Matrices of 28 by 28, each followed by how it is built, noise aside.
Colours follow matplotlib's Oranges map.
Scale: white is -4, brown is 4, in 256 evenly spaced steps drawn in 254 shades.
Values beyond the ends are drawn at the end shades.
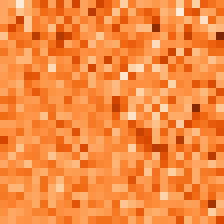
upper triangular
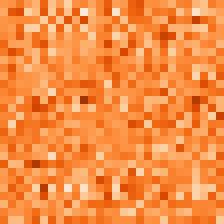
low rank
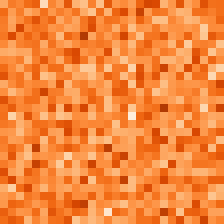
repeating rows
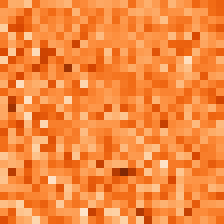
lower triangular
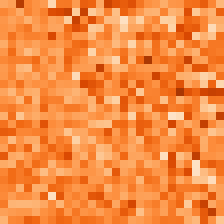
upper triangular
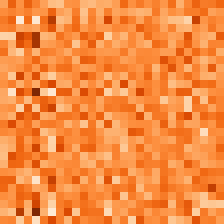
low rank
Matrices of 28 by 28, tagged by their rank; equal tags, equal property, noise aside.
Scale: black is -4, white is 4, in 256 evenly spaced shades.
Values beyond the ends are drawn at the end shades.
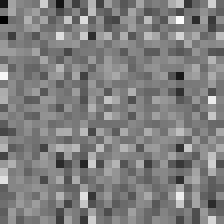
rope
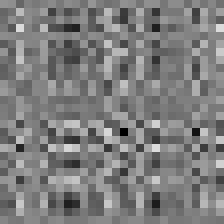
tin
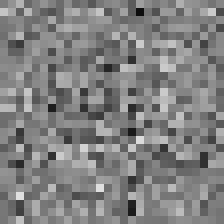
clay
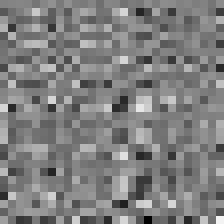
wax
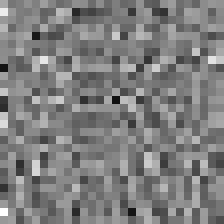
rope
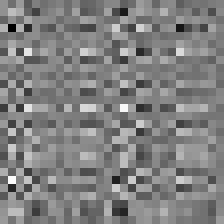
tin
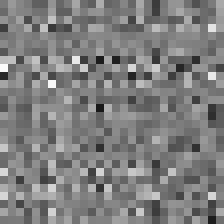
clay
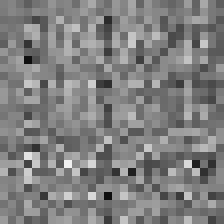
rope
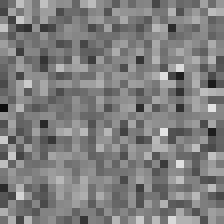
clay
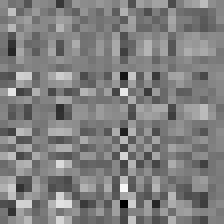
tin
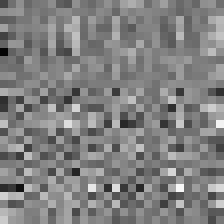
wax
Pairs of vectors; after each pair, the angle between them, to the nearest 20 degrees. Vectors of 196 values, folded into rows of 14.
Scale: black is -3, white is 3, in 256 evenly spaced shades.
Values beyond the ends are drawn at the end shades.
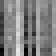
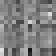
120 degrees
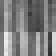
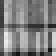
40 degrees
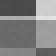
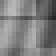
140 degrees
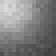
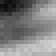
160 degrees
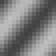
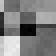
100 degrees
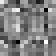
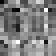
160 degrees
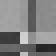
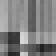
20 degrees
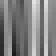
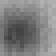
80 degrees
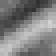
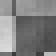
100 degrees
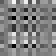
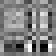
100 degrees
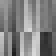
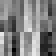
20 degrees
